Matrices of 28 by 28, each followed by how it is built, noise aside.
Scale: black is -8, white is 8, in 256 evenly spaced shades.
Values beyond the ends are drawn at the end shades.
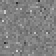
sparse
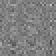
low rank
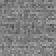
blocks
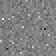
sparse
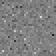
sparse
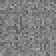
blocks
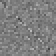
diagonal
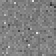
sparse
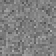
noise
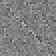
diagonal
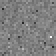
sparse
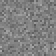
noise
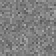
noise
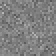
diagonal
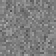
blocks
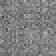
blocks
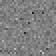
sparse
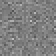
low rank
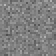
noise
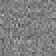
low rank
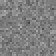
blocks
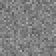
noise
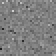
sparse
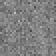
blocks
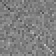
diagonal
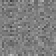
low rank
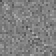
diagonal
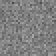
noise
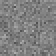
low rank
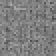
blocks
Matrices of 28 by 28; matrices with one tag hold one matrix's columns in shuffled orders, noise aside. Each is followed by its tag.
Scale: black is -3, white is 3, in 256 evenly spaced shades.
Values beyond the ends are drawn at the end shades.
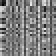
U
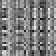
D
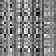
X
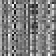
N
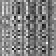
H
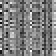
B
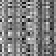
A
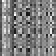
X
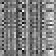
B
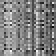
B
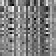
U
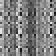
X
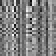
U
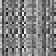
X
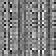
B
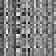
X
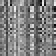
U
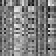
U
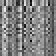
U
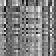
U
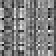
D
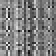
D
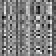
H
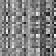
X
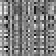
H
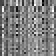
U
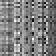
A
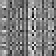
D
